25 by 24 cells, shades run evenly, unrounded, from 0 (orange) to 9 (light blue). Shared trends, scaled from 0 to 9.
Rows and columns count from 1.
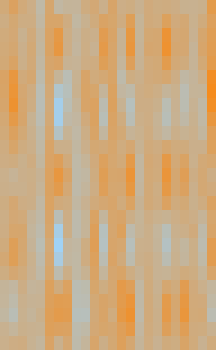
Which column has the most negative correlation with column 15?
3
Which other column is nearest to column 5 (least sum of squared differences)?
9
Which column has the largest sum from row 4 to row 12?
5
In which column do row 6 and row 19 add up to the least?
24
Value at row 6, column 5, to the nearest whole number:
6
